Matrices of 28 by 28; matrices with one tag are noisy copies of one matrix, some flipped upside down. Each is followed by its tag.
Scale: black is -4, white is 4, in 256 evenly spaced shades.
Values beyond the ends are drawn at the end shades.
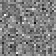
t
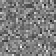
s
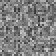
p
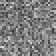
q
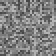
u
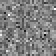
u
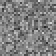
p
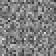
s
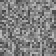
u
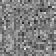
p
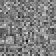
q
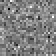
s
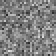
u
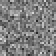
s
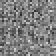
q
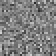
t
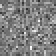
u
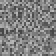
q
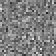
t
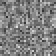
u
